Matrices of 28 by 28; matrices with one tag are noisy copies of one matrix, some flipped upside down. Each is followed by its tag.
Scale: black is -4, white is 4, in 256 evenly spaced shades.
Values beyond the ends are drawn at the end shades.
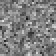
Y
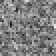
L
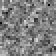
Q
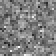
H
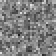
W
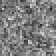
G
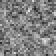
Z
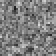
W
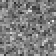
Z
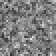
H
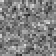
W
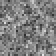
G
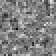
H
